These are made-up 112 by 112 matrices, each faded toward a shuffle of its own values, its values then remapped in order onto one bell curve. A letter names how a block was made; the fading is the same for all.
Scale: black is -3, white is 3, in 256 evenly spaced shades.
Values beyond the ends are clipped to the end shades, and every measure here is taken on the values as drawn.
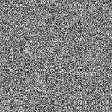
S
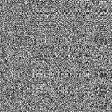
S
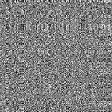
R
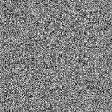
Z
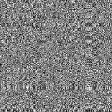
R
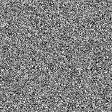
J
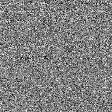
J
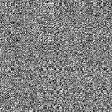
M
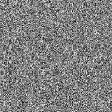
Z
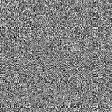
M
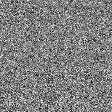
J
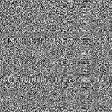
M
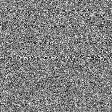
J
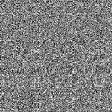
Z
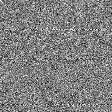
J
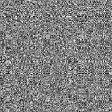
M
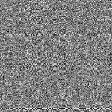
M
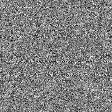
J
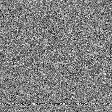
J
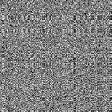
R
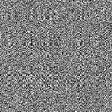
R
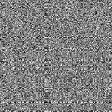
M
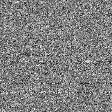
J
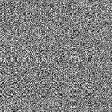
S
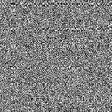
S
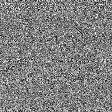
J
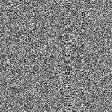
Z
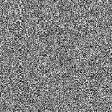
Z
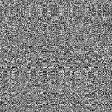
M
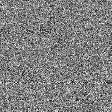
J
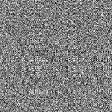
S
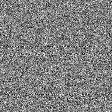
J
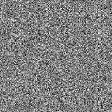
Z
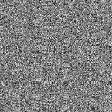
Z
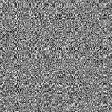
R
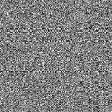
M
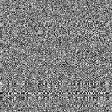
M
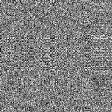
M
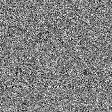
J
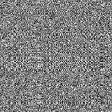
M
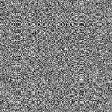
R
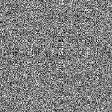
Z
